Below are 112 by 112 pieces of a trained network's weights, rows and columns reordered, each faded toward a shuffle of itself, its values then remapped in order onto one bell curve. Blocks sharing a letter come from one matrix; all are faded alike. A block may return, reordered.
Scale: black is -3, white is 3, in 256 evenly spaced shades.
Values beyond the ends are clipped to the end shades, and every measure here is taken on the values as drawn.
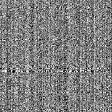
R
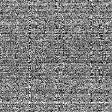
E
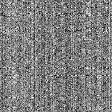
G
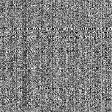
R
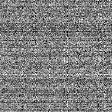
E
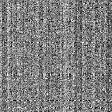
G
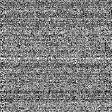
E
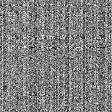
G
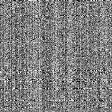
G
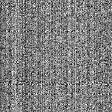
G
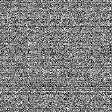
E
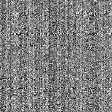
R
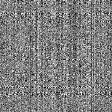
R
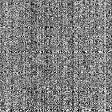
R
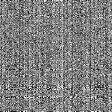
R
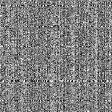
G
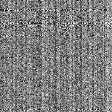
G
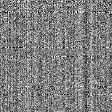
G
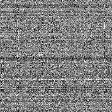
E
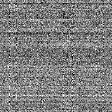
E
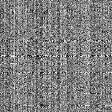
R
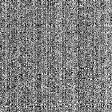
G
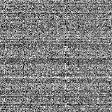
E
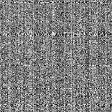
R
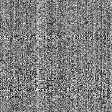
R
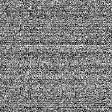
E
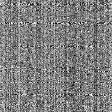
G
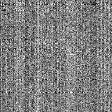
G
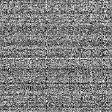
E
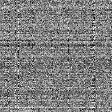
E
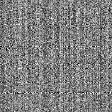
R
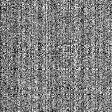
G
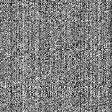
R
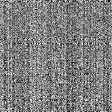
G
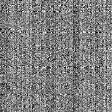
R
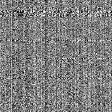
R
